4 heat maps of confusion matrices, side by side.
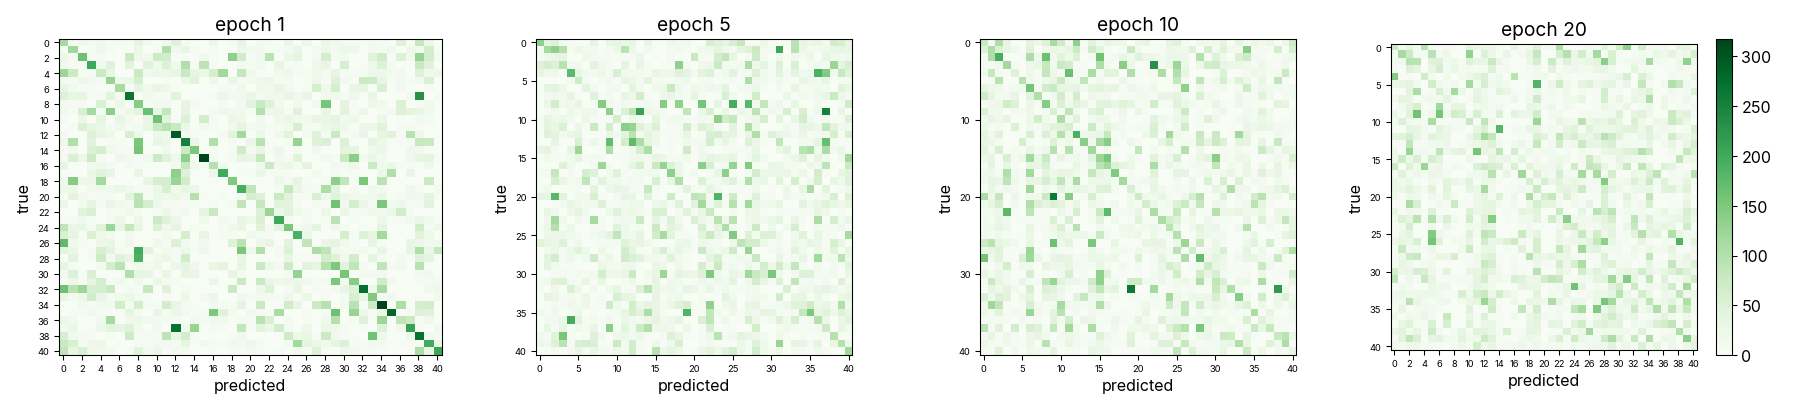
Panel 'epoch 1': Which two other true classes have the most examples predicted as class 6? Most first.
29, 34
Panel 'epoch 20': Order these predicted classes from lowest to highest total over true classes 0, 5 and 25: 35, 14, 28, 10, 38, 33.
14, 35, 28, 38, 10, 33
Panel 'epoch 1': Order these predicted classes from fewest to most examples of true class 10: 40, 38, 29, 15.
40, 38, 29, 15
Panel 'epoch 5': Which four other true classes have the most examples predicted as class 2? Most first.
20, 1, 23, 24
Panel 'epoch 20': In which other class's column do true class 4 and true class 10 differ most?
0
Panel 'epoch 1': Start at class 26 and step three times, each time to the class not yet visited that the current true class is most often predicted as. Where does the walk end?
33
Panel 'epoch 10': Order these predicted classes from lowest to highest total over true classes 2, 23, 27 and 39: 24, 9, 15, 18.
18, 9, 24, 15
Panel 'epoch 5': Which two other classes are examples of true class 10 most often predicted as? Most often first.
23, 25
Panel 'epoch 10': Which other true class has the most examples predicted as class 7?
10
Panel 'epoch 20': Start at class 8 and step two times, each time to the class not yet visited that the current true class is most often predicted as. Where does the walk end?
3
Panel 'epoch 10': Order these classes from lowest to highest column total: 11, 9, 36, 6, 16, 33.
33, 36, 16, 11, 9, 6
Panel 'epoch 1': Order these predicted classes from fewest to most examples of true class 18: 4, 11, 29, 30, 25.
25, 11, 30, 4, 29
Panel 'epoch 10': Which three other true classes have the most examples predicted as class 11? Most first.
4, 20, 37
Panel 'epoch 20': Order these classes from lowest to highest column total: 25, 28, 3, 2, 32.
32, 3, 25, 2, 28
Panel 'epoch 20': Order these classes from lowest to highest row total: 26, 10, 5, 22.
22, 10, 5, 26
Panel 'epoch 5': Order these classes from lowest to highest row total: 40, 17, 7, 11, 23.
7, 40, 17, 23, 11
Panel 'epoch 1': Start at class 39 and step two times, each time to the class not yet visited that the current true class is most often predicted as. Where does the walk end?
34
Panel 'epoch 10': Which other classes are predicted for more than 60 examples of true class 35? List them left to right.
6, 10, 26
